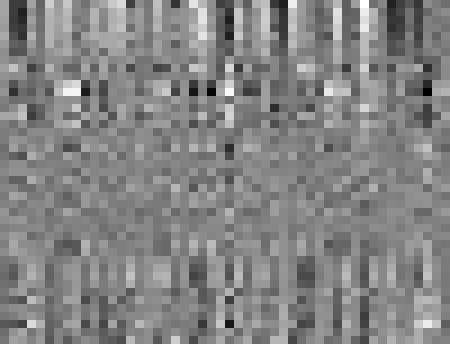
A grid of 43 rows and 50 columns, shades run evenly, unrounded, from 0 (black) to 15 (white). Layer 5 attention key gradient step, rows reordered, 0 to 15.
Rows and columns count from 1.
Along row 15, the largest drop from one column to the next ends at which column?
4
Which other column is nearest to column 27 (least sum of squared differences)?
11
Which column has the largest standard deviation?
26
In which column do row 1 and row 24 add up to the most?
41
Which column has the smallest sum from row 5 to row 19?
48
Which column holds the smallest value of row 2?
3
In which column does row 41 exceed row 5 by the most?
47
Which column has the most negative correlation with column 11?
45
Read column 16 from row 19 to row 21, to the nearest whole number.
10 9 8
